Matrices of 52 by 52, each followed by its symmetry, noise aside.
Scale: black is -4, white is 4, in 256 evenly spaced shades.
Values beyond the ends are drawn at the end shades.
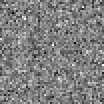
mirrored top to bottom.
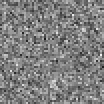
antisymmetric.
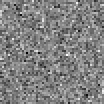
same after a half turn.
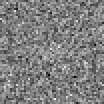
same after a half turn.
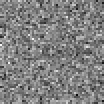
mirrored top to bottom.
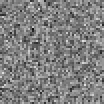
mirrored top to bottom.
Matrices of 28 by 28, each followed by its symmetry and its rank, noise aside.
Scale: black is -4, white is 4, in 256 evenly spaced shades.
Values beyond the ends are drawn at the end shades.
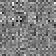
no symmetry, rank three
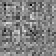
symmetric, rank four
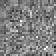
symmetric, rank five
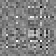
no symmetry, rank three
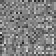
symmetric, rank five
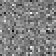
antisymmetric, rank four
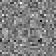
no symmetry, rank four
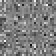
no symmetry, rank five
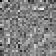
symmetric, rank five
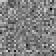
no symmetry, rank five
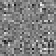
antisymmetric, rank four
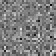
symmetric, rank three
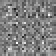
no symmetry, rank five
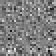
antisymmetric, rank four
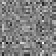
no symmetry, rank three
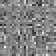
no symmetry, rank four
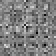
symmetric, rank three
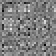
symmetric, rank three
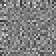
symmetric, rank five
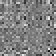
no symmetry, rank three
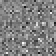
symmetric, rank four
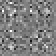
symmetric, rank four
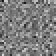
no symmetry, rank five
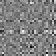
no symmetry, rank three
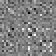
symmetric, rank three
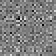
symmetric, rank three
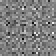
no symmetry, rank four
